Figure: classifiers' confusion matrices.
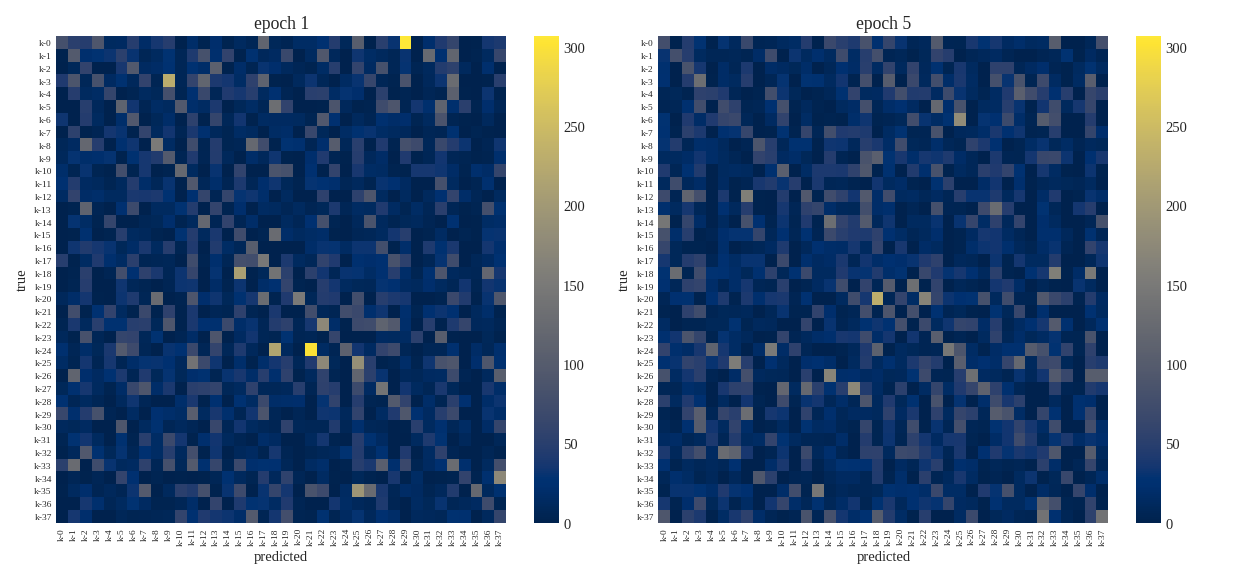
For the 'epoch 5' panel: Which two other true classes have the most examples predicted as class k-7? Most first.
k-12, k-29
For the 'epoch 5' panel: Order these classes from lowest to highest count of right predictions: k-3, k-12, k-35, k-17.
k-17, k-35, k-12, k-3
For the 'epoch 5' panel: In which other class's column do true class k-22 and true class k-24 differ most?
k-9
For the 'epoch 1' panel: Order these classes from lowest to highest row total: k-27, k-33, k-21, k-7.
k-7, k-21, k-27, k-33
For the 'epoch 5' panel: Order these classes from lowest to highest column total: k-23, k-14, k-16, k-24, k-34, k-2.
k-34, k-24, k-16, k-14, k-2, k-23
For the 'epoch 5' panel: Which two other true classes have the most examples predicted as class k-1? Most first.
k-18, k-11
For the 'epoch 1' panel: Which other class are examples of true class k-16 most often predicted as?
k-27
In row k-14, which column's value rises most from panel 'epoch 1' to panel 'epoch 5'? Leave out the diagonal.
k-0
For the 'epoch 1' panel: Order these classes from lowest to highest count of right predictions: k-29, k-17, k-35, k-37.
k-37, k-29, k-35, k-17
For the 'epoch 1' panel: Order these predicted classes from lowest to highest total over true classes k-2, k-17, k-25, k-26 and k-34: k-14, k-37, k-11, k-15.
k-14, k-15, k-11, k-37
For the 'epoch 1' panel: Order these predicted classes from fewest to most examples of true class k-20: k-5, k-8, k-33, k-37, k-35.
k-35, k-5, k-33, k-37, k-8
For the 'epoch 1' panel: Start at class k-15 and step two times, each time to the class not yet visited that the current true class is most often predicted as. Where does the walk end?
k-36
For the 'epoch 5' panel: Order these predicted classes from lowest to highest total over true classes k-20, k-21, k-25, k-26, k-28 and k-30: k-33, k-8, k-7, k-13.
k-8, k-13, k-7, k-33
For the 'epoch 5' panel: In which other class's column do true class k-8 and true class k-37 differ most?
k-32
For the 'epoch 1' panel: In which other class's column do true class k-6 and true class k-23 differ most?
k-22
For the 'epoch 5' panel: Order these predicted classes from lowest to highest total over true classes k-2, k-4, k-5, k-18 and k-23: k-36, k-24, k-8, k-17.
k-8, k-24, k-17, k-36
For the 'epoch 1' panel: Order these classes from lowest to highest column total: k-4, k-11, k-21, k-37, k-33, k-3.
k-4, k-3, k-21, k-37, k-33, k-11
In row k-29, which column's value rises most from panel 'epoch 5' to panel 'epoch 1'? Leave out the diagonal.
k-11
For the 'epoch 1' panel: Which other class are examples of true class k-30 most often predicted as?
k-5
